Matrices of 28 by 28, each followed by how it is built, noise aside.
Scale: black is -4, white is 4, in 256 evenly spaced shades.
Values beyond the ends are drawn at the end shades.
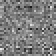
low rank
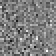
lower triangular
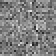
low rank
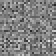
low rank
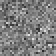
block diagonal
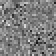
block diagonal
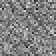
Toeplitz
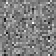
uneven columns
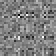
low rank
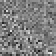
lower triangular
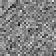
Hankel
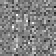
uneven columns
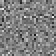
low rank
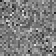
block diagonal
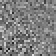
lower triangular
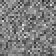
Hankel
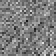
Hankel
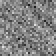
Toeplitz
